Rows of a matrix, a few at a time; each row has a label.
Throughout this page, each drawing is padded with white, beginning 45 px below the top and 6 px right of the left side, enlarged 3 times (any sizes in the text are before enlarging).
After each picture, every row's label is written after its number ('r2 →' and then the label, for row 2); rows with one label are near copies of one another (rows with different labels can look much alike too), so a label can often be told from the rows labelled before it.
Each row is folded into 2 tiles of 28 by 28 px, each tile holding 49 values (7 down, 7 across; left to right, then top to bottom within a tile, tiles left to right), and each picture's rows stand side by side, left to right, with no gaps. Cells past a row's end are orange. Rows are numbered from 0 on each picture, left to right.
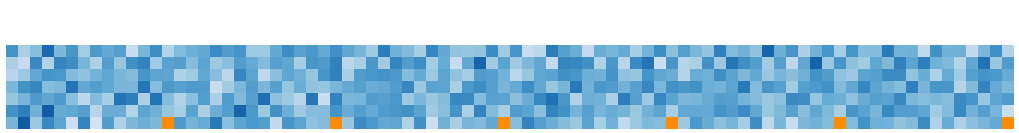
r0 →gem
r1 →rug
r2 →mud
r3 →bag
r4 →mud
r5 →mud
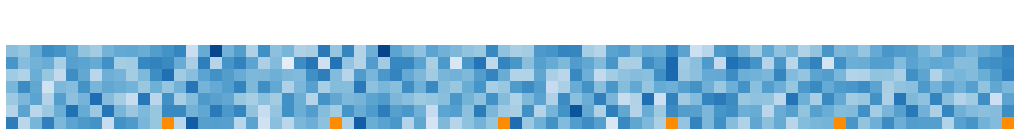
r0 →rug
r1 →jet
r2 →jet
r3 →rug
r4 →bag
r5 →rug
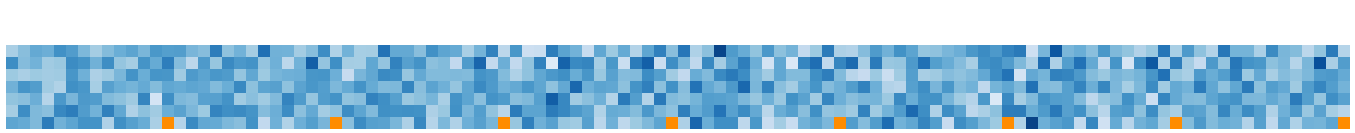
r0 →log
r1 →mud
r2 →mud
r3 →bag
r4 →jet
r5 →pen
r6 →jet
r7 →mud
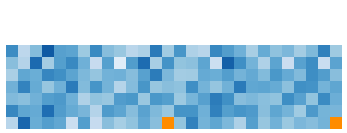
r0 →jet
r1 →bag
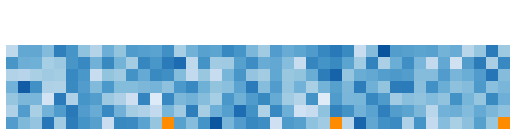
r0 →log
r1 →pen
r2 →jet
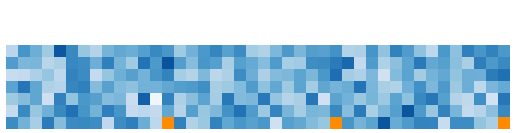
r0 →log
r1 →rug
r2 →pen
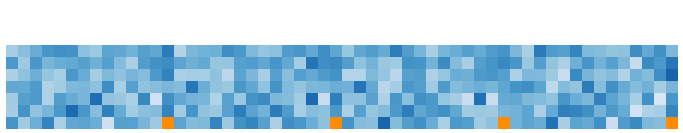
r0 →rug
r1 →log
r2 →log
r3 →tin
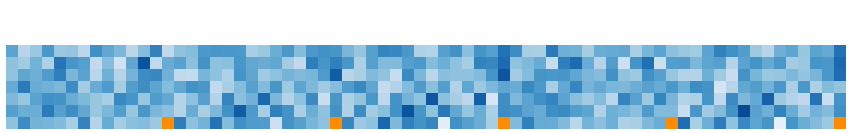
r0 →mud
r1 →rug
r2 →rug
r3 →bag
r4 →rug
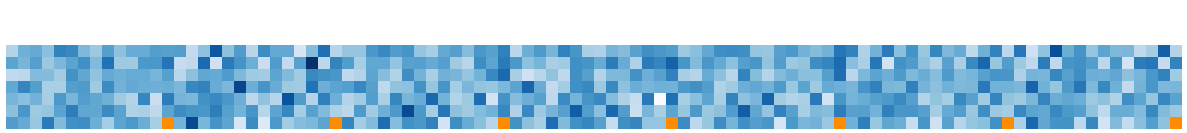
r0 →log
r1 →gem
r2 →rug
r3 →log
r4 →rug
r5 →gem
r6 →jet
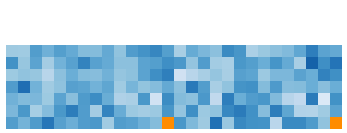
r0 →pen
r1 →log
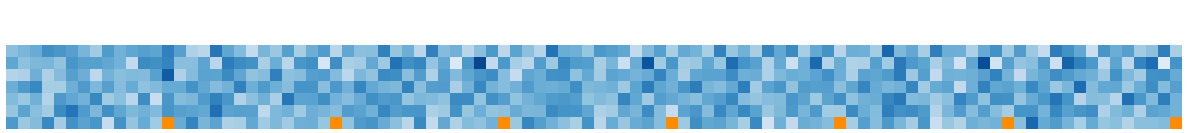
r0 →rug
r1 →bag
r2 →mud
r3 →mud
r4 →mud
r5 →mud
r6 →bag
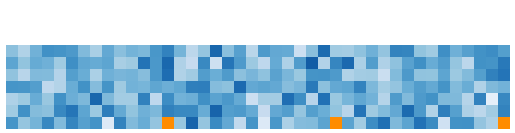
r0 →rug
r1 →gem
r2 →pen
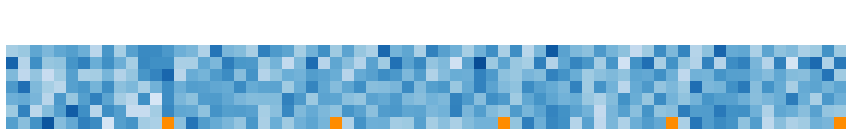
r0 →pen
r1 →mud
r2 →mud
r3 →jet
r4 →jet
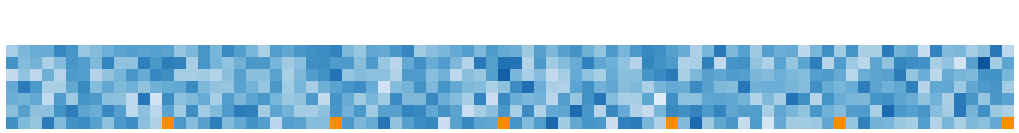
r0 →log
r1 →pen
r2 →tin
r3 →pen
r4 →gem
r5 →mud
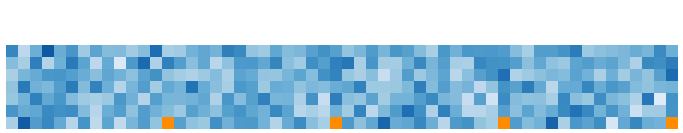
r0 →jet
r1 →log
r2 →pen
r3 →tin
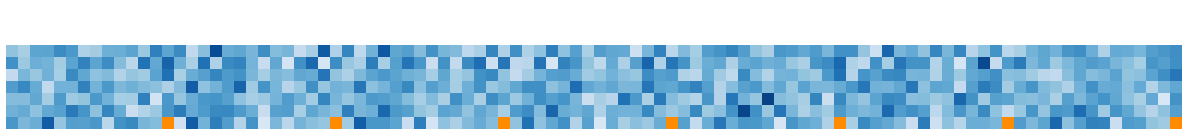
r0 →tin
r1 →jet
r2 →jet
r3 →gem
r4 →rug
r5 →mud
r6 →pen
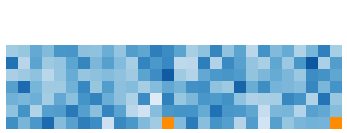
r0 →pen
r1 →gem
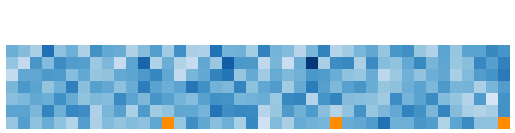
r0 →mud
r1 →mud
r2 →pen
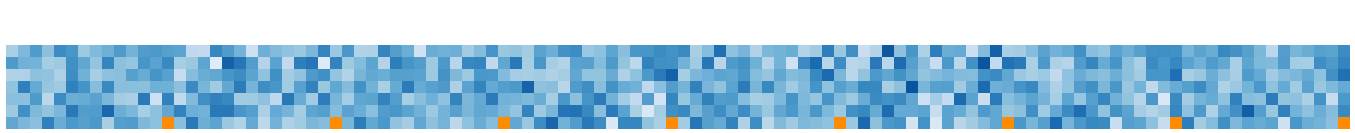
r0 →log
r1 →bag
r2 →bag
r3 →pen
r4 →jet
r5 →gem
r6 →pen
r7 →rug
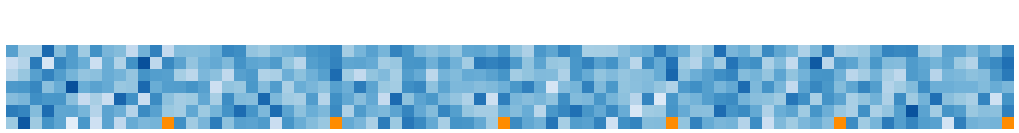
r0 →gem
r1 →rug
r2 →log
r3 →tin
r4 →mud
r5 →rug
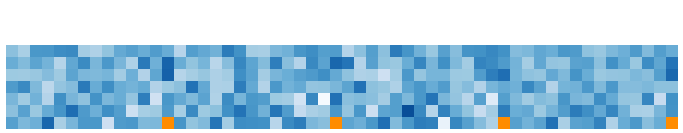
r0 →tin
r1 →log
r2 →pen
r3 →tin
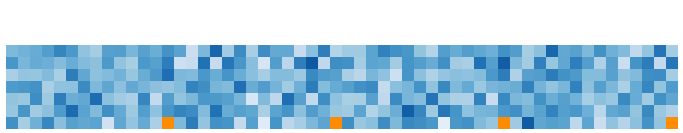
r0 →rug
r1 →gem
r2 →rug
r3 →jet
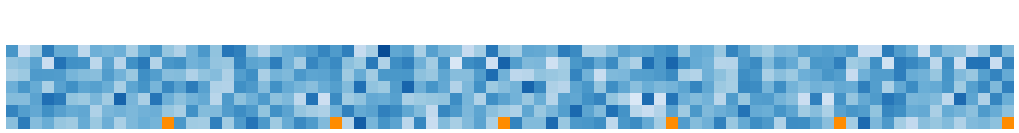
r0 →bag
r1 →log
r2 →jet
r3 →log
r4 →log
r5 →bag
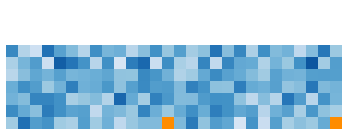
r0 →bag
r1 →gem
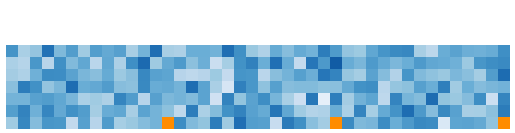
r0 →gem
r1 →log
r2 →rug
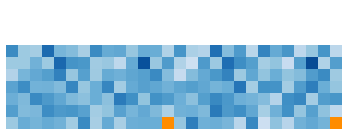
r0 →mud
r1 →mud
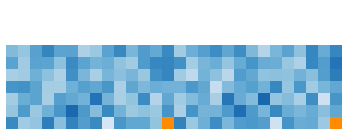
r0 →rug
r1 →rug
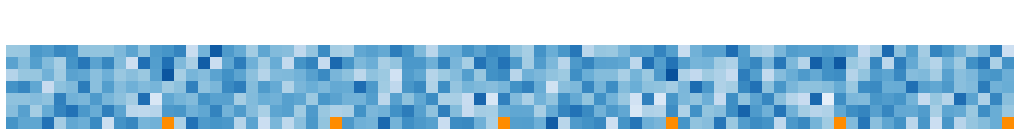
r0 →tin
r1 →jet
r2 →log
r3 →tin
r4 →log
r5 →gem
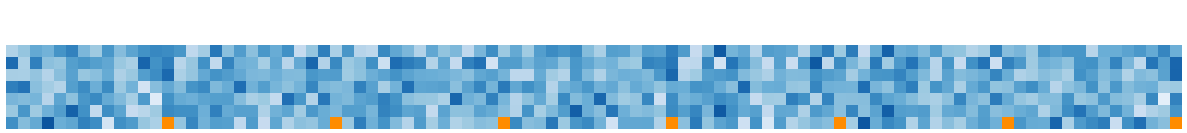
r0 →pen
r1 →gem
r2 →bag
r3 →rug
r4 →gem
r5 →jet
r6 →tin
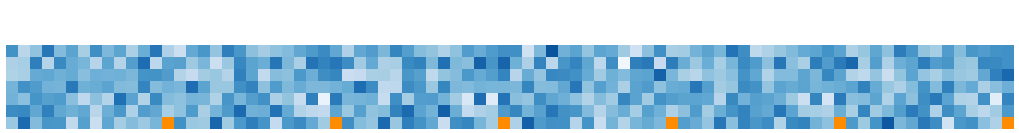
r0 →gem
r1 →log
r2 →log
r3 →jet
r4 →log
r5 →pen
